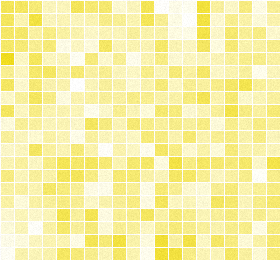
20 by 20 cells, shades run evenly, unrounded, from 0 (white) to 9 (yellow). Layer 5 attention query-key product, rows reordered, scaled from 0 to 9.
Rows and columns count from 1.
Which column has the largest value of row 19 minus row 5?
14
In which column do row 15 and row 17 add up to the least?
8
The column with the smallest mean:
19
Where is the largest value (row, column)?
5, 1
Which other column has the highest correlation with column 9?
12
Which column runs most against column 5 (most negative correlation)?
3
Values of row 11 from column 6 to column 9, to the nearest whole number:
1 4 3 3
